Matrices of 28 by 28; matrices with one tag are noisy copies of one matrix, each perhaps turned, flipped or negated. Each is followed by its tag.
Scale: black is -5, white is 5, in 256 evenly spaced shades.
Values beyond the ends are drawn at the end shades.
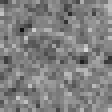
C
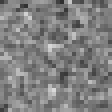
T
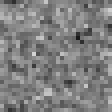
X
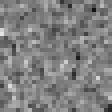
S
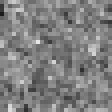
X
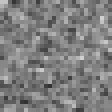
S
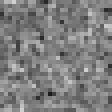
X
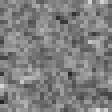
X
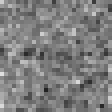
C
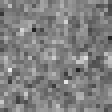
C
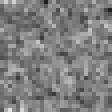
X
